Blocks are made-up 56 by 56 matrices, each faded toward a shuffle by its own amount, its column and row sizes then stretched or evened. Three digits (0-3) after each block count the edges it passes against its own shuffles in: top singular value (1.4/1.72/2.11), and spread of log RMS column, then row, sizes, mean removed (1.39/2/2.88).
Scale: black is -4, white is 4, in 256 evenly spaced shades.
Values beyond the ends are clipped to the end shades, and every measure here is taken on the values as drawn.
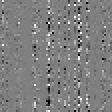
1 3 0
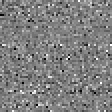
0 0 2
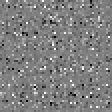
0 2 2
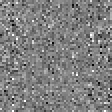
0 2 0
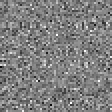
2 0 1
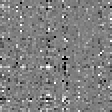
2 2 1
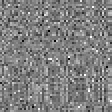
3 0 1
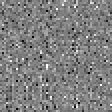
2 1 0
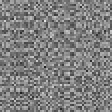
3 0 1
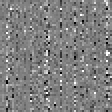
2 3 0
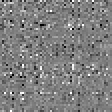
2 2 2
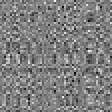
3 2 0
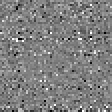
2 1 2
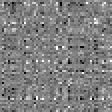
3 2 2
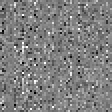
0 3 0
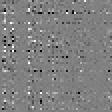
2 2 2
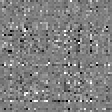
2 2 2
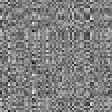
3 3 0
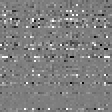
1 1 3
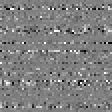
0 0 3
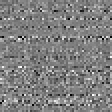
3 0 3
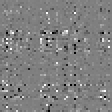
1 2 2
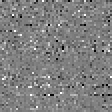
0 1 2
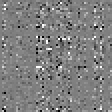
1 3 2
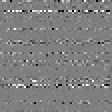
3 0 3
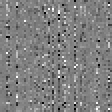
1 3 0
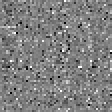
0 1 1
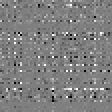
1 2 3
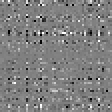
3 2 3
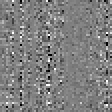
1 3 1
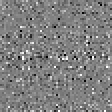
1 0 2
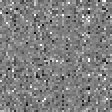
2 2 1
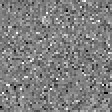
1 0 0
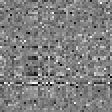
3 0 2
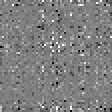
1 2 2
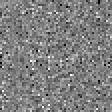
0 1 0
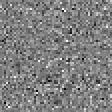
2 0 1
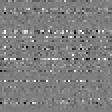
2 0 3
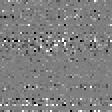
1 1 3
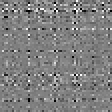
3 2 3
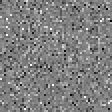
1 0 0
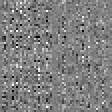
1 3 0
